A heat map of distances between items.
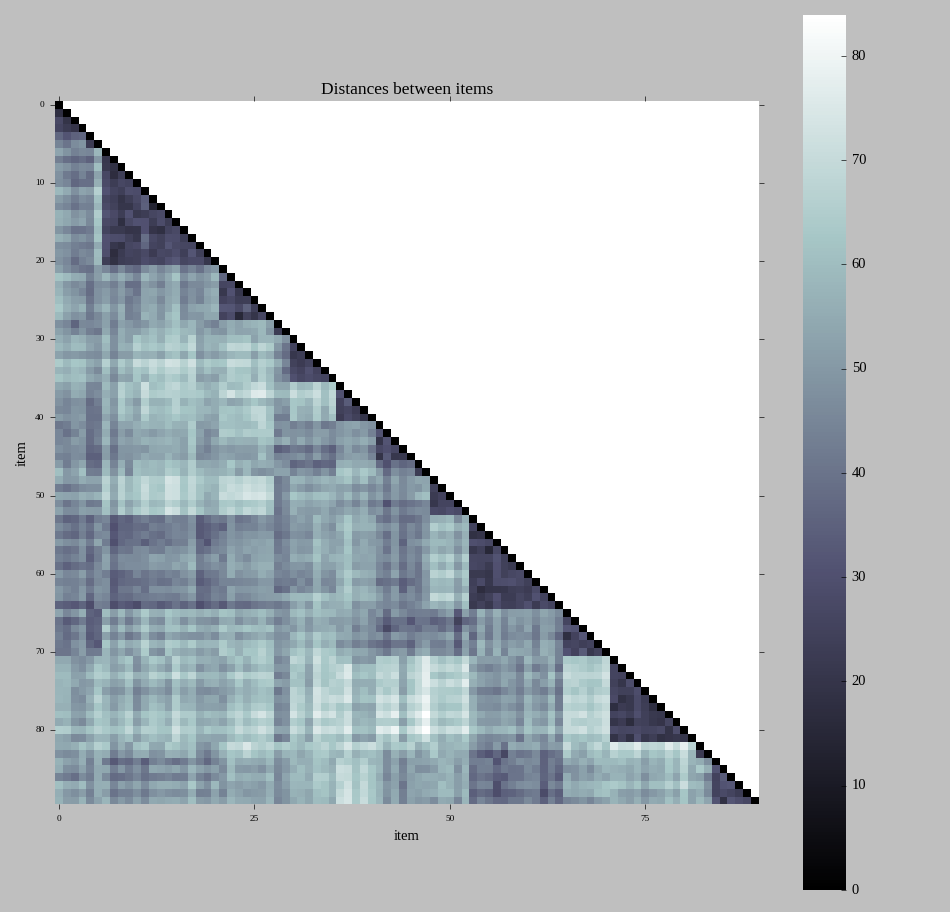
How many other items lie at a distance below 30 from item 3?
3
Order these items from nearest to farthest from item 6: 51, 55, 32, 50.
55, 32, 51, 50
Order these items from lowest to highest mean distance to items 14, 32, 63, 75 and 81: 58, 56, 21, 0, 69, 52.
56, 58, 21, 0, 69, 52
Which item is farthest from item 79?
47
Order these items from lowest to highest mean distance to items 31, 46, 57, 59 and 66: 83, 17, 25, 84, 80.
83, 84, 25, 17, 80
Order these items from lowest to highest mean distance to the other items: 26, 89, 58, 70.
58, 89, 70, 26
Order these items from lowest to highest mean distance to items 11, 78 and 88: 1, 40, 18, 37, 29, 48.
18, 29, 1, 40, 48, 37
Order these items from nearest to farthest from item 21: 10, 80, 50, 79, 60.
10, 60, 79, 80, 50
